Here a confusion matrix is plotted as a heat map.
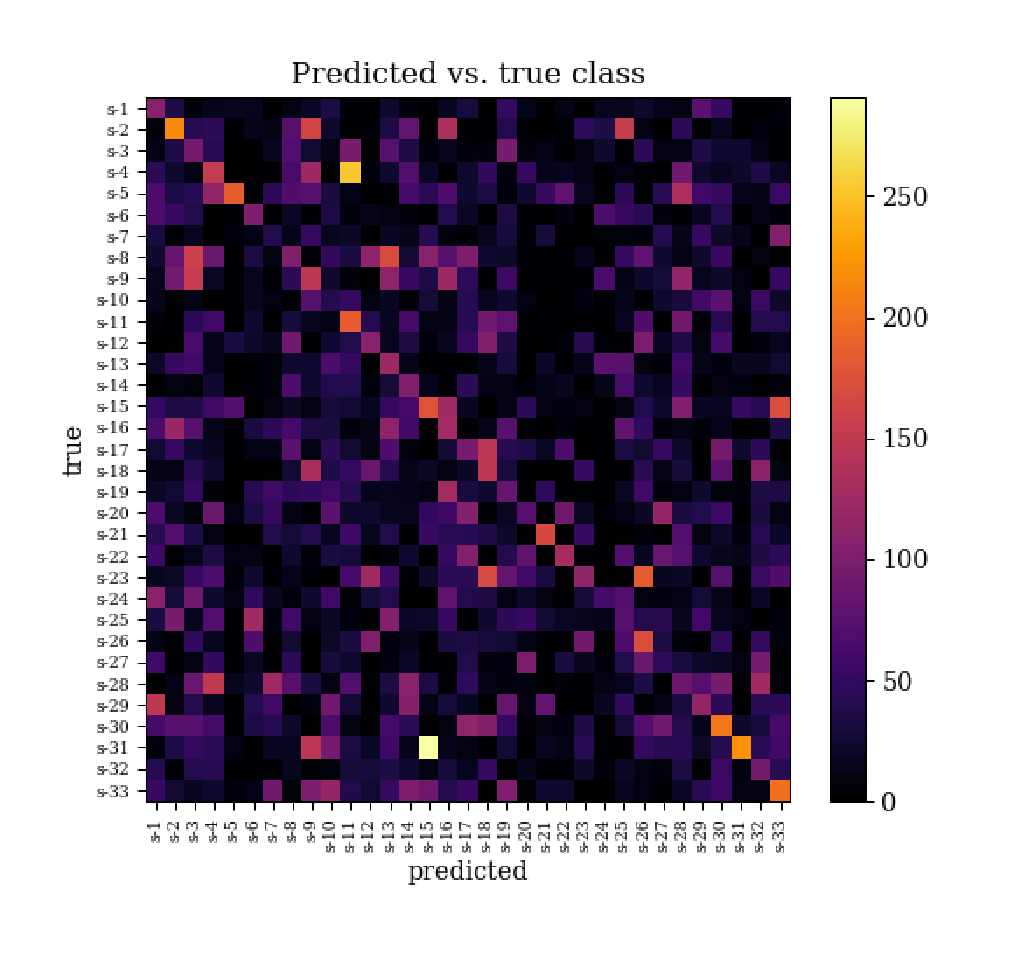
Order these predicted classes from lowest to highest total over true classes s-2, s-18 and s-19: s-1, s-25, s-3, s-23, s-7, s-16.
s-1, s-7, s-23, s-3, s-25, s-16
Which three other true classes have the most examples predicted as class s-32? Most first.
s-28, s-18, s-27
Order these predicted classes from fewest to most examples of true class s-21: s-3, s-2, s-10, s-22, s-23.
s-22, s-10, s-3, s-23, s-2
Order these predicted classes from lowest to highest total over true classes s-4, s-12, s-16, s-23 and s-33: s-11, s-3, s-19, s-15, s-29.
s-29, s-15, s-3, s-19, s-11
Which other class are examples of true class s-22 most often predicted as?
s-17
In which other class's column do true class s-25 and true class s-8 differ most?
s-3
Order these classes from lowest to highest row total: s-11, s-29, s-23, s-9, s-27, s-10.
s-10, s-27, s-11, s-29, s-9, s-23
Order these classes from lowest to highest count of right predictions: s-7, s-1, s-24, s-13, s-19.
s-7, s-24, s-19, s-1, s-13
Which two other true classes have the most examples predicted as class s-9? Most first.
s-2, s-31
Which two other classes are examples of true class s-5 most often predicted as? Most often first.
s-28, s-4
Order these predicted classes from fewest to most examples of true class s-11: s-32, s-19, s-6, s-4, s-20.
s-20, s-6, s-32, s-4, s-19
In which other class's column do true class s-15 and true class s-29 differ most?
s-33
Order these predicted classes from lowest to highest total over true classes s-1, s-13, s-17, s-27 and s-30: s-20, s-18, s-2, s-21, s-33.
s-21, s-33, s-20, s-2, s-18
